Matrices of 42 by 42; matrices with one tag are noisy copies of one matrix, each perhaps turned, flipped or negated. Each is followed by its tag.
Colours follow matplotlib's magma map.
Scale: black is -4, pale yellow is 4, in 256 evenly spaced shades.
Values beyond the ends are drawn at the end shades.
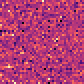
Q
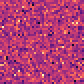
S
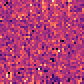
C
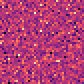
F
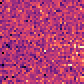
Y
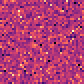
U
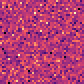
F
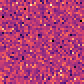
F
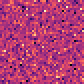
S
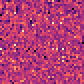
Q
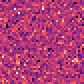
S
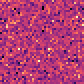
S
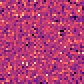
Q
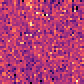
C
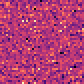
Q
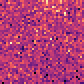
Y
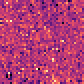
C
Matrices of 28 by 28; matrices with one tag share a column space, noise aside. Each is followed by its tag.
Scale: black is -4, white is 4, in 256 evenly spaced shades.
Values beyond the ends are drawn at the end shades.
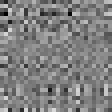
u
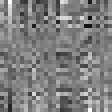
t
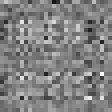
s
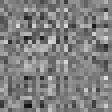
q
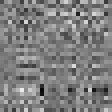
u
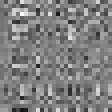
u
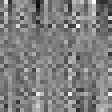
t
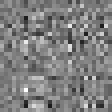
q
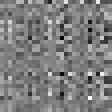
s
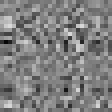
q
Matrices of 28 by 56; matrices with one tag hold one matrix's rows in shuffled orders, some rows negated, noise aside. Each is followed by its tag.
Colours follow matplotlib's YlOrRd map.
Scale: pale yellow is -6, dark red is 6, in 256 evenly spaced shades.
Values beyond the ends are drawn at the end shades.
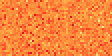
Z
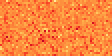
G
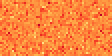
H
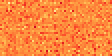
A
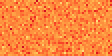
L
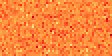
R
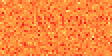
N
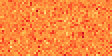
L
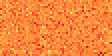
H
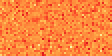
H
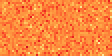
Z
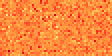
A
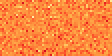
R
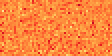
N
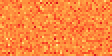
A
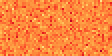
H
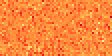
Z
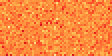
A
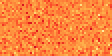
Z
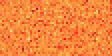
L
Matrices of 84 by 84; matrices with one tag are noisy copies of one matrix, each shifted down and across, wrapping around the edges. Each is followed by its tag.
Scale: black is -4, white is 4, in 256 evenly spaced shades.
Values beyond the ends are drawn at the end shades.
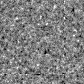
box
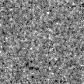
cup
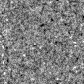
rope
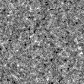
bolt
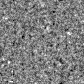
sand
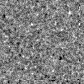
box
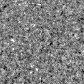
sand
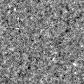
sand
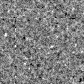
box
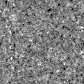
rope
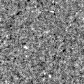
sand
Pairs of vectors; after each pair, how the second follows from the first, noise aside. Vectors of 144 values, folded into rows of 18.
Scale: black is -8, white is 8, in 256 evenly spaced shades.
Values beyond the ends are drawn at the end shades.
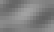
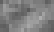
wrapped around.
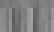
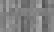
wrapped around.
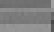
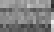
negated, scaled up.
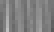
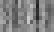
wrapped around, negated, scaled up.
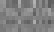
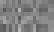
reversed.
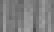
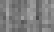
wrapped around.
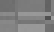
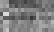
reversed, negated, scaled up.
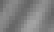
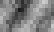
reversed, negated, scaled up.
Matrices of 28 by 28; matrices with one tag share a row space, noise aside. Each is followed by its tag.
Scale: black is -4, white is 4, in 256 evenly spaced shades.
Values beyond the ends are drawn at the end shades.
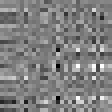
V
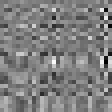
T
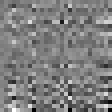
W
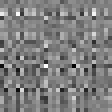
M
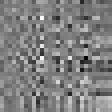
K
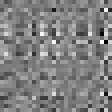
T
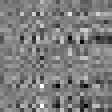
K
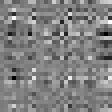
W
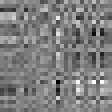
V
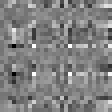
W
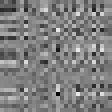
V
